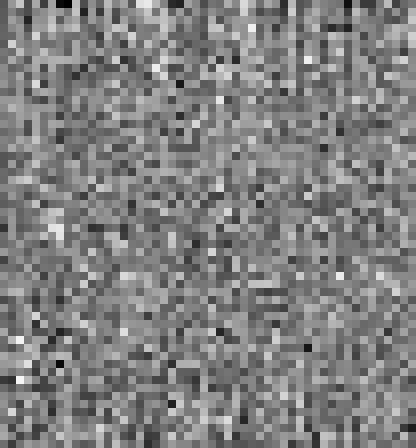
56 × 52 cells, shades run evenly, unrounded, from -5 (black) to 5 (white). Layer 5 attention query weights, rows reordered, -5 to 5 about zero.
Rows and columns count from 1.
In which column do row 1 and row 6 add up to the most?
19
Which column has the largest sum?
32
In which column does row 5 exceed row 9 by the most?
17
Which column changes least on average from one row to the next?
31
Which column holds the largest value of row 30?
8
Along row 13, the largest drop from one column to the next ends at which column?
29
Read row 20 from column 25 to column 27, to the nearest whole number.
1 0 0
